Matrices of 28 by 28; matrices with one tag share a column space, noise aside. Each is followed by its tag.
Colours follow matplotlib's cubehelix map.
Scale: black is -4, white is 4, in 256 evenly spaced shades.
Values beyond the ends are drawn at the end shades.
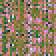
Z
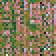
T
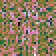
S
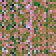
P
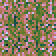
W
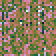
S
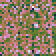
P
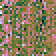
T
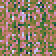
P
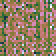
P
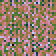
W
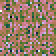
P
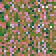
P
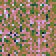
Z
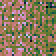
T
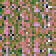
P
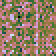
P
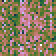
W
